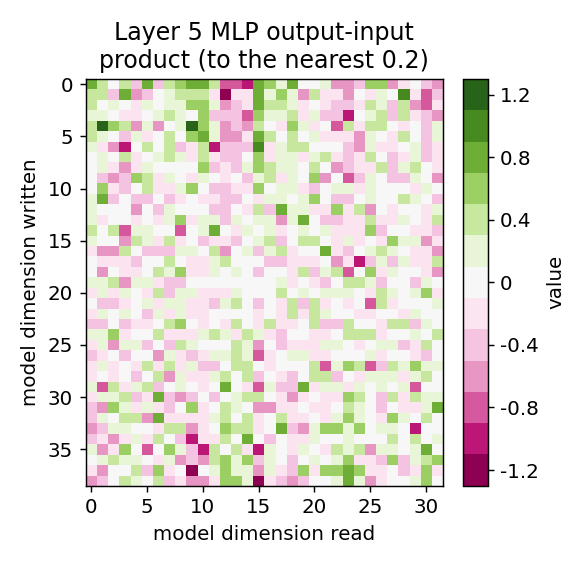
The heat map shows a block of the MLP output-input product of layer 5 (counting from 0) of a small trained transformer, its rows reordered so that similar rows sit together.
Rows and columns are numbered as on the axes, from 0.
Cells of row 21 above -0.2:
18
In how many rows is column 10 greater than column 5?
16
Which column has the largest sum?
20
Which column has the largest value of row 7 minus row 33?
29
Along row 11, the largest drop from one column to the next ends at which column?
2
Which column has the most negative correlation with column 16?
31
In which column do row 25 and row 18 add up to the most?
8
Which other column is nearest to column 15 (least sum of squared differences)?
10
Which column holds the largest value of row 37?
23
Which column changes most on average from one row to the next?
1
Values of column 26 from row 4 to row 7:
0.4 0 -0.2 0
